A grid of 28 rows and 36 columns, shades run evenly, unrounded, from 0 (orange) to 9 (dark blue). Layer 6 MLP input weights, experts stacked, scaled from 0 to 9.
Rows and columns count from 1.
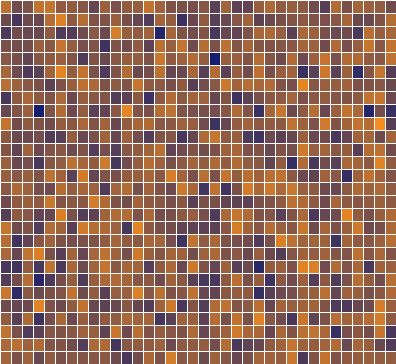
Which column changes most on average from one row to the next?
4
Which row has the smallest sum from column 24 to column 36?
10
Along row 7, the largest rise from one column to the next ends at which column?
29
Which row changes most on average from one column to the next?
6
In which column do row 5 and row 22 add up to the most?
20
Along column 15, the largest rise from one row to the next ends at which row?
3
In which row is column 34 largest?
9
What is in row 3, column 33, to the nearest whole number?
7
